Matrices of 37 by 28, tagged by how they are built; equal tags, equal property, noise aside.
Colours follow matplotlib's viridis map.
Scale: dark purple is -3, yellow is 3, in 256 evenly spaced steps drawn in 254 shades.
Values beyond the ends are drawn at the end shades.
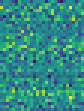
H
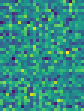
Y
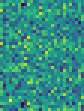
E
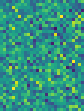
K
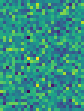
E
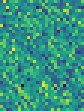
K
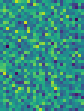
E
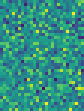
H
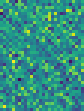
K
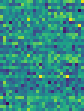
Y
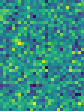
Y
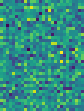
Y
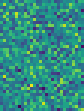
E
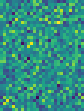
H
